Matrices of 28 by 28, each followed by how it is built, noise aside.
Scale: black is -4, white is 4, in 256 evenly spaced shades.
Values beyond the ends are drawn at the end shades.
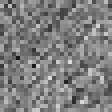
Hankel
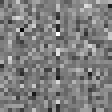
uneven columns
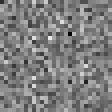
repeating rows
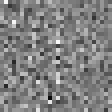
uneven columns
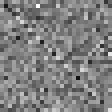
diagonal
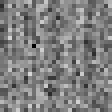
blocks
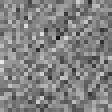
Hankel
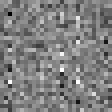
uneven columns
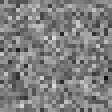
repeating rows
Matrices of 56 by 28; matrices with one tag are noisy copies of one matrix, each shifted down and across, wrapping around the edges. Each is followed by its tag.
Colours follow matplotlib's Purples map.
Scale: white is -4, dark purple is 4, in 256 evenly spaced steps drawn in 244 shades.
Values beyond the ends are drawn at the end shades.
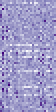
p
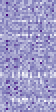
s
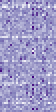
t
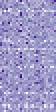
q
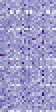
q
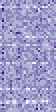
q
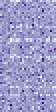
q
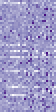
p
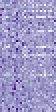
p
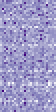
q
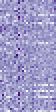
p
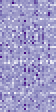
t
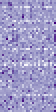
t
